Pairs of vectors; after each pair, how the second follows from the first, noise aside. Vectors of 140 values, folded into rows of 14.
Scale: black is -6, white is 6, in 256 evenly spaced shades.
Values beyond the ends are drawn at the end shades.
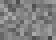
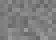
wrapped around, negated, shrunk.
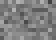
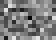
reversed, scaled up.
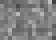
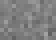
wrapped around, shrunk.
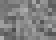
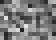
wrapped around, negated, scaled up.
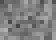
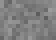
reversed, shrunk.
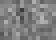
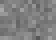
wrapped around, shrunk.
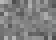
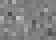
wrapped around, negated, partly zeroed.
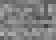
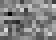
reversed, scaled up.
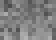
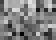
reversed, scaled up.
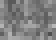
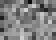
wrapped around, negated, scaled up.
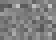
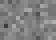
wrapped around, negated, partly zeroed.
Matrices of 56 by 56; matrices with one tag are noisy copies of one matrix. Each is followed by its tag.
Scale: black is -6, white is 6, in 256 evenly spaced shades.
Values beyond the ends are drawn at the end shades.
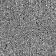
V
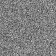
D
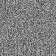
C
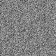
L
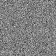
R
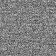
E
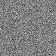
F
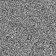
D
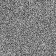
V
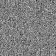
C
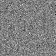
L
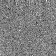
V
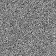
R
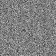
L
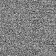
E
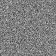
F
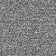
E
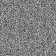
L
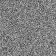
D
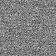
E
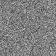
D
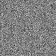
L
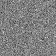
R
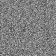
L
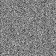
L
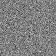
F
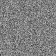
F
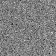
D
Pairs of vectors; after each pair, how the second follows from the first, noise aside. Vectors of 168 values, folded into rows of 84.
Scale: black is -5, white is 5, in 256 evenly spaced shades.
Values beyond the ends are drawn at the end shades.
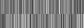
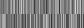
negated.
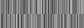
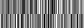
scaled up.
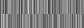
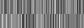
wrapped around.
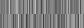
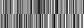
wrapped around, negated, scaled up.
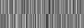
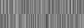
shrunk.
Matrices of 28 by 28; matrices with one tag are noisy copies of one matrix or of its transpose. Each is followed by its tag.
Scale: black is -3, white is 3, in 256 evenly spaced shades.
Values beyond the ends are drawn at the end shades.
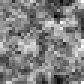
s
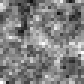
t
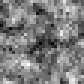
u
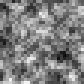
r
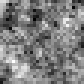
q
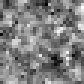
r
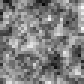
r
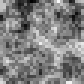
t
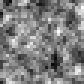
r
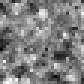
r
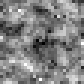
u
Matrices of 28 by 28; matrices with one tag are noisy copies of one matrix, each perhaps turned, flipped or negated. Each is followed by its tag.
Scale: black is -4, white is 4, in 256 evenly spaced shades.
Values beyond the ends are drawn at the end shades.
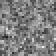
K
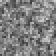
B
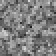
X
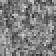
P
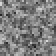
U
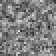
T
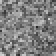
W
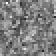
T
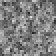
T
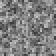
K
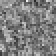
B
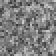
B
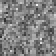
T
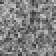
W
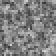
P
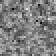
K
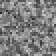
K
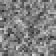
K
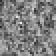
T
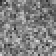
W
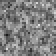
B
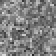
W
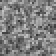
B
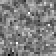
T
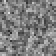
U
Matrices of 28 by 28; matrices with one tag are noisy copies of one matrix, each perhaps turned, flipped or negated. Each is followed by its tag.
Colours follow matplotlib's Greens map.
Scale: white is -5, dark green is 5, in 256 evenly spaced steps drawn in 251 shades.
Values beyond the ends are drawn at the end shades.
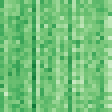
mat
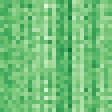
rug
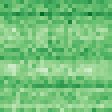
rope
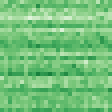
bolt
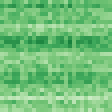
rope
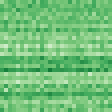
rug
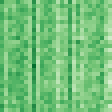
mat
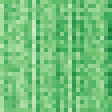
mat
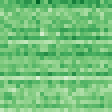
mat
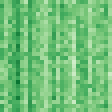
bolt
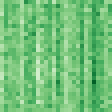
bolt
